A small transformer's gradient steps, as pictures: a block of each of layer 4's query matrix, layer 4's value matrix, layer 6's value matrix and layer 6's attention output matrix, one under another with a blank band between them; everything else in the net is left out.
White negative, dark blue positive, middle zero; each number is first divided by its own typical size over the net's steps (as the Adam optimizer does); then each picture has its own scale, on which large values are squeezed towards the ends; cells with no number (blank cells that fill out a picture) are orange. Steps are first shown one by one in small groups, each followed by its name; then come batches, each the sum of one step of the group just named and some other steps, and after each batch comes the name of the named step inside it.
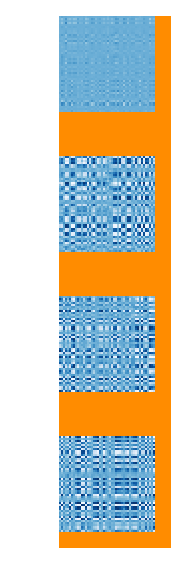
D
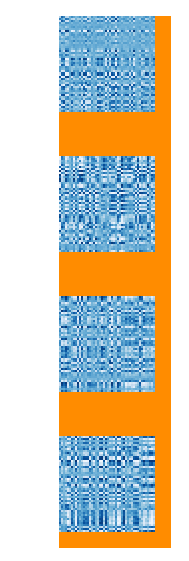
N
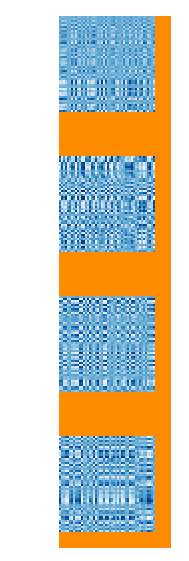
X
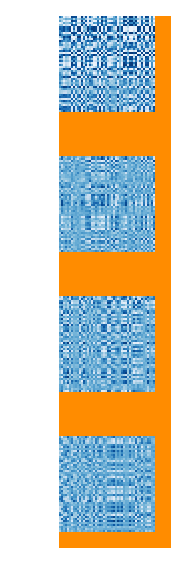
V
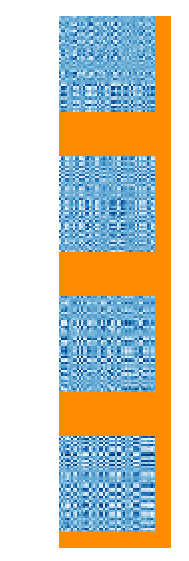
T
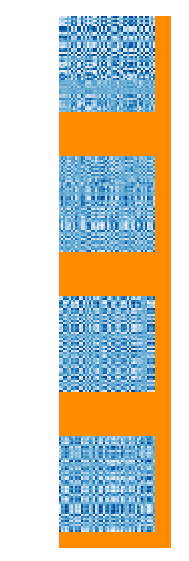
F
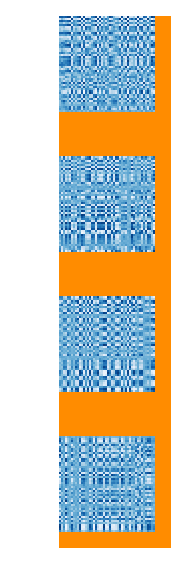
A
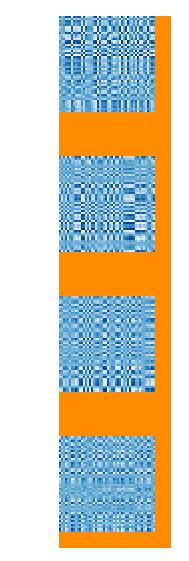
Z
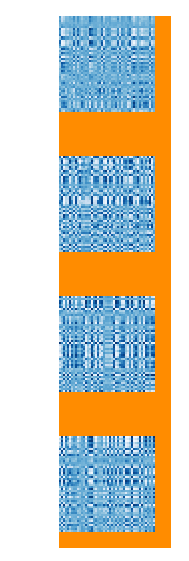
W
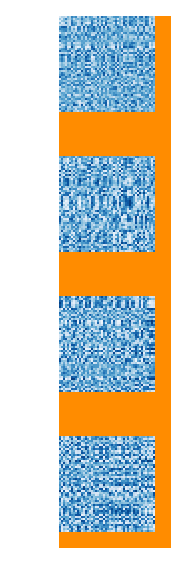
F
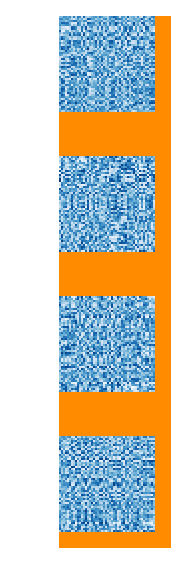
N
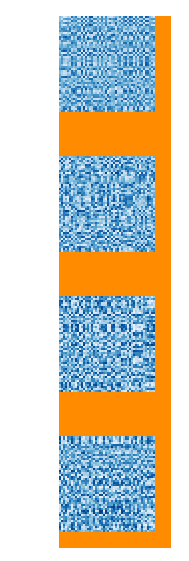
F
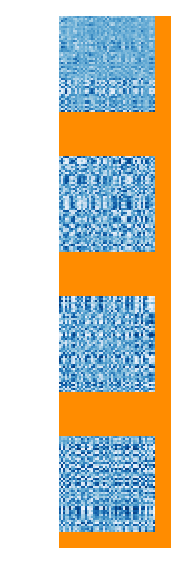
D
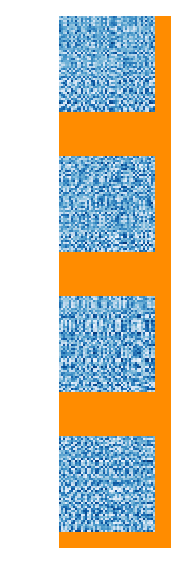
F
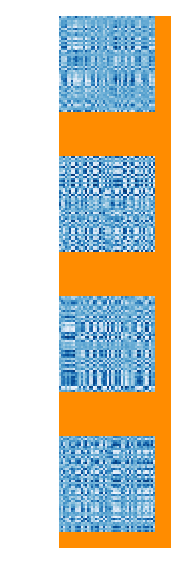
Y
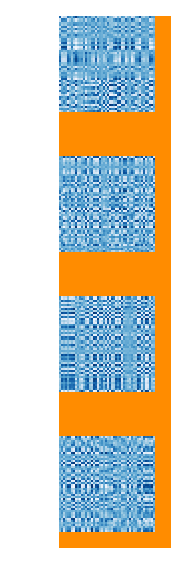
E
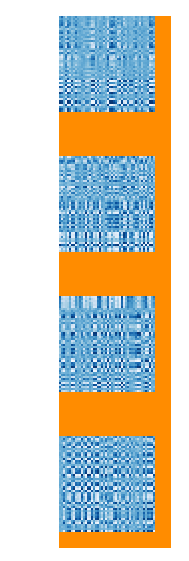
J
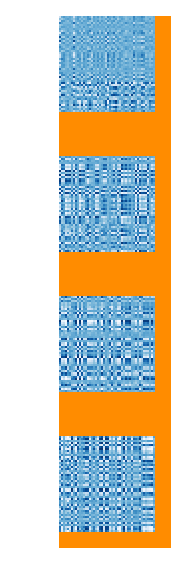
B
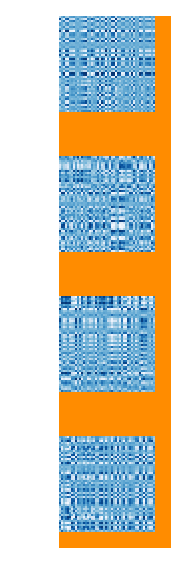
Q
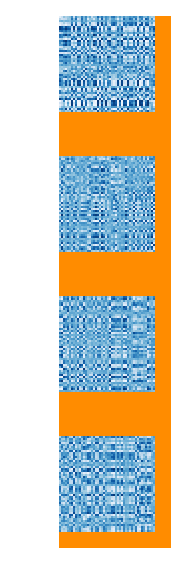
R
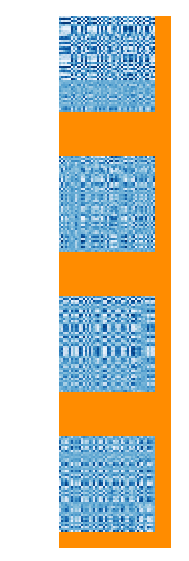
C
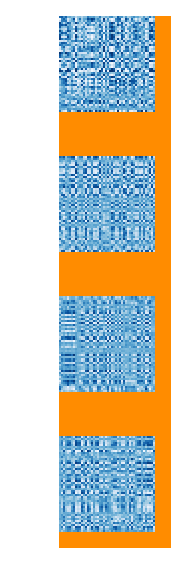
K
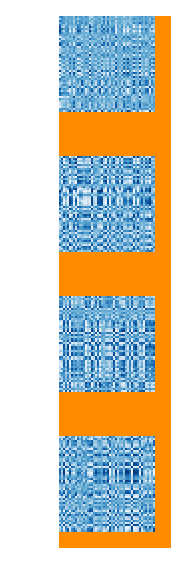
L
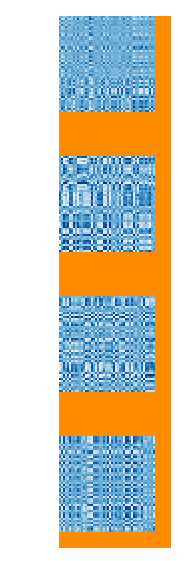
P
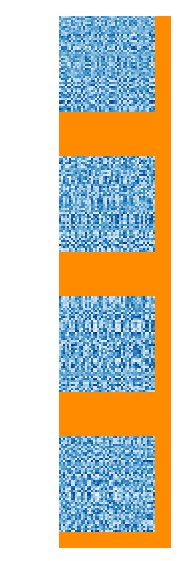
J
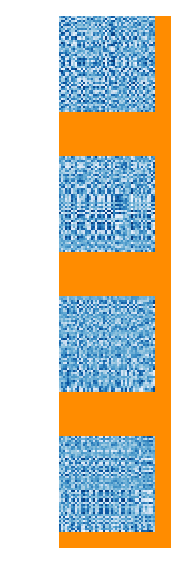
K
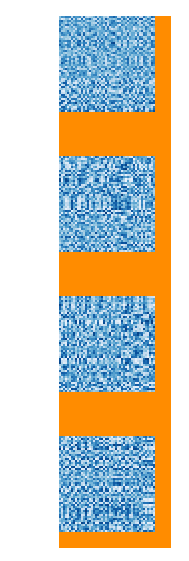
B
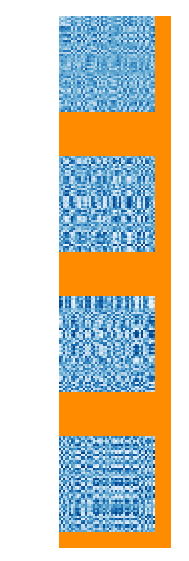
R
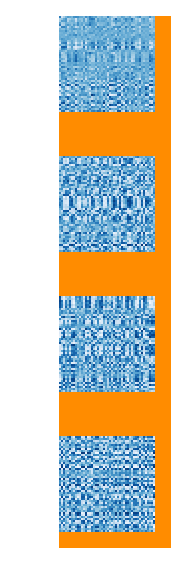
E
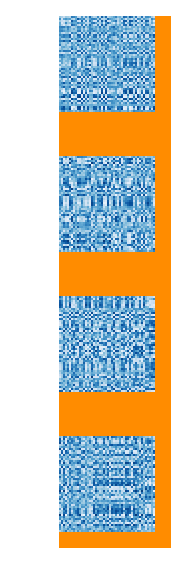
P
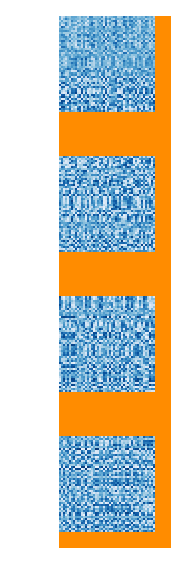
Y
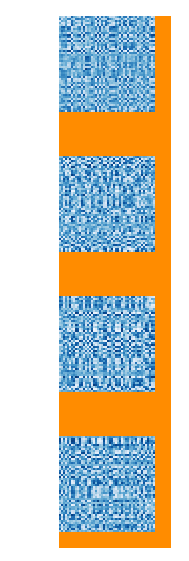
Y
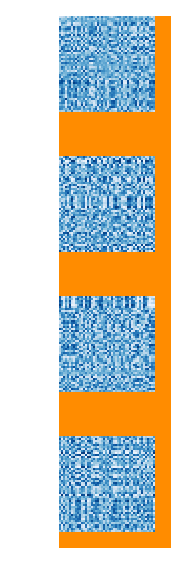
R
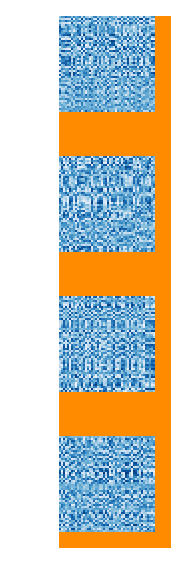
L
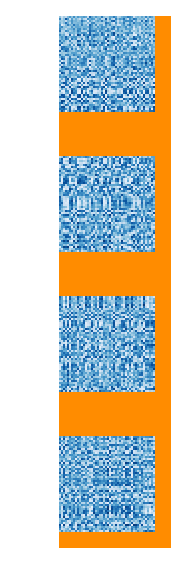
P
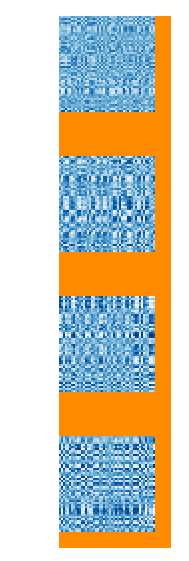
C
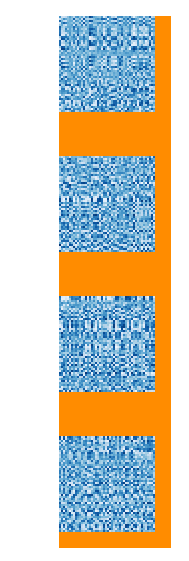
R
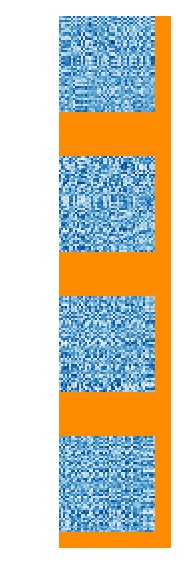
P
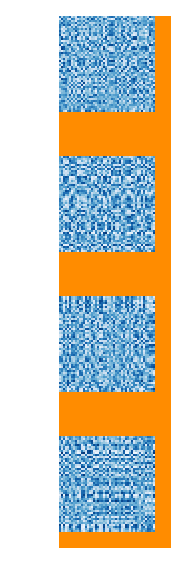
K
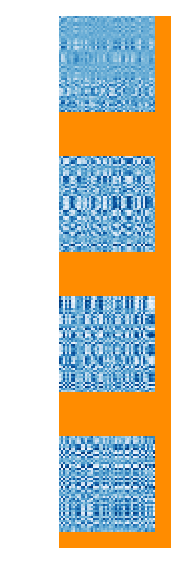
E
